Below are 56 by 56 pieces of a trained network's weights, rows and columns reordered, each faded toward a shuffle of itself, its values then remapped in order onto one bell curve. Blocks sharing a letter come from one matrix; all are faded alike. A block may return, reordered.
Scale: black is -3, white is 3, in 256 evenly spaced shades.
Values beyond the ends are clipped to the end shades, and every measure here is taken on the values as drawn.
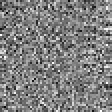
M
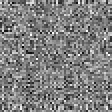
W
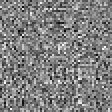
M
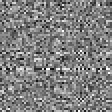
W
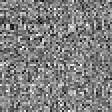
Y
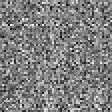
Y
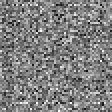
Y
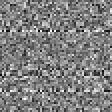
W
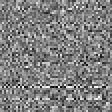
W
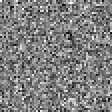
Y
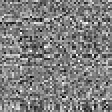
W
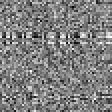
W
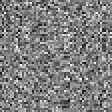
M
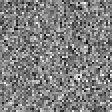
Y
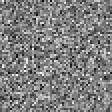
Y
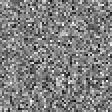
Y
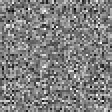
M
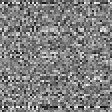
W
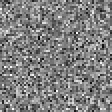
Y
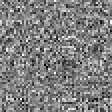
W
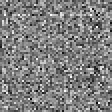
Y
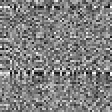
W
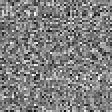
M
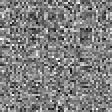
W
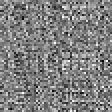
W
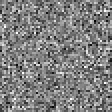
Y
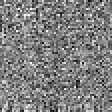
Y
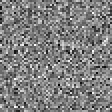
M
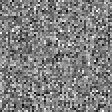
Y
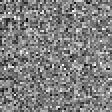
Y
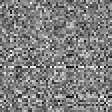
W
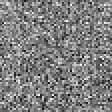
Y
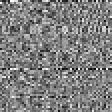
W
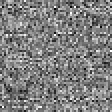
M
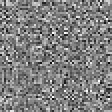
M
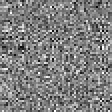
M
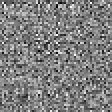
M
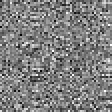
W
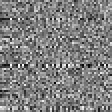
W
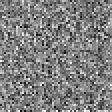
Y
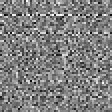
W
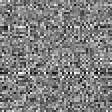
W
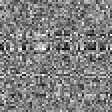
W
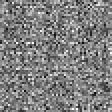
Y
